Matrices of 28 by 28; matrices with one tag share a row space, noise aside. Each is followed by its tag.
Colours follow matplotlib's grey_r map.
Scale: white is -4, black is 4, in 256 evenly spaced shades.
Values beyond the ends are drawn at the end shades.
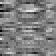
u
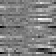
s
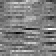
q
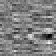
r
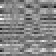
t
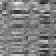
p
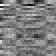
u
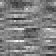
q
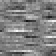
q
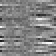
s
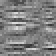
q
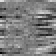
s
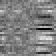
s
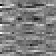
u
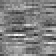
q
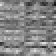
t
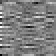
u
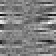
s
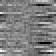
s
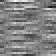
q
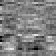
u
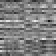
t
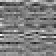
t
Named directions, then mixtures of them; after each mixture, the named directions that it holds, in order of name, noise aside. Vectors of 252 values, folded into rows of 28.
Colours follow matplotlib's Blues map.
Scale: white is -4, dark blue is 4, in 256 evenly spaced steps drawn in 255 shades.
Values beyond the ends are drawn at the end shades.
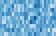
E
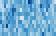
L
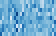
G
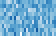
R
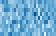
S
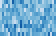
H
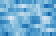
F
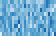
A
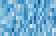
E, R, S.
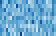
H, L, R.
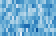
F, H, R.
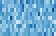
A, G, S.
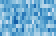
F, G, S.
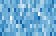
F, G, S.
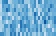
H, R, S.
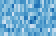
E.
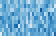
A.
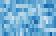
F, R.
